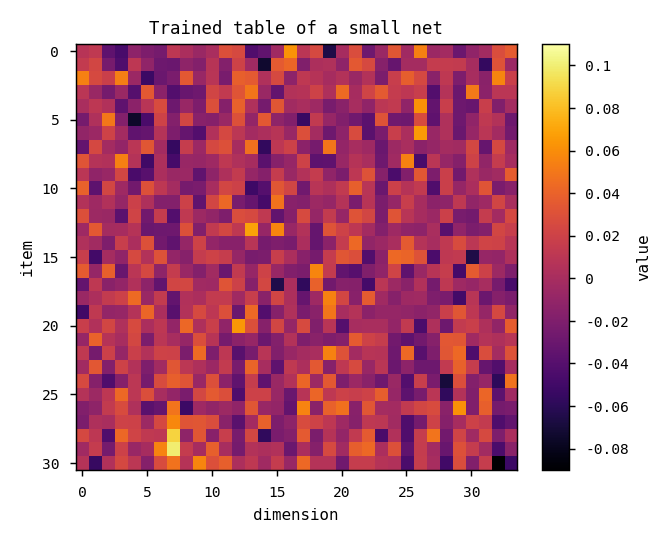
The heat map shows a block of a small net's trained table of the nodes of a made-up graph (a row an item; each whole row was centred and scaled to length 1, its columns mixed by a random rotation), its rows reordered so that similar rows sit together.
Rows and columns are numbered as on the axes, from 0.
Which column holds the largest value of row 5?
2
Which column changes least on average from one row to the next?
16
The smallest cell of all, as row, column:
30, 32
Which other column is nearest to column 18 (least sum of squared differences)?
23
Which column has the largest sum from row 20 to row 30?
7
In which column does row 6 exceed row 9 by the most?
24
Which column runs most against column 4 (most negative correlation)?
26
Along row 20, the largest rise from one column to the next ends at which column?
12
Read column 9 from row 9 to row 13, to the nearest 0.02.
-0.04 -0.02 -0.04 0 -0.02
